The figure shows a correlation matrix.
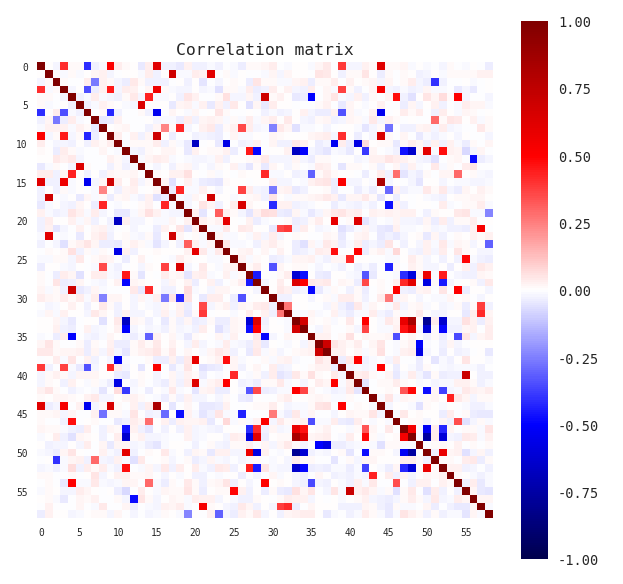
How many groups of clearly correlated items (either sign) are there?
14
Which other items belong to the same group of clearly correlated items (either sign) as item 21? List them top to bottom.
31, 32, 57
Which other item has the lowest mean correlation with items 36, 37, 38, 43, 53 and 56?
49
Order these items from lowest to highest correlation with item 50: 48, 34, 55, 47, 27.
48, 34, 47, 55, 27
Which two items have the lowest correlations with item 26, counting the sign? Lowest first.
45, 30
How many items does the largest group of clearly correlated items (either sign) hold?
10
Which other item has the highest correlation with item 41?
20
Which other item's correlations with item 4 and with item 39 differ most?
29
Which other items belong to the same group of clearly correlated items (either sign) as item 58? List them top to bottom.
19, 23
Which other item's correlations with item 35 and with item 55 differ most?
40
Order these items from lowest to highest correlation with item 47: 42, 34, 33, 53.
53, 42, 34, 33
